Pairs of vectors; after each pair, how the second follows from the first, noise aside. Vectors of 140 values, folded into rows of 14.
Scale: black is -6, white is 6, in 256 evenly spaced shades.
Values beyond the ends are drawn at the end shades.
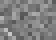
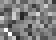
scaled up.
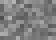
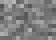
copied.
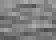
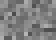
sign-scrambled.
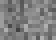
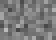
sign-scrambled.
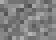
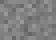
negated, shrunk.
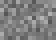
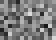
wrapped around, negated, scaled up.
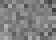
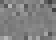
partly zeroed.
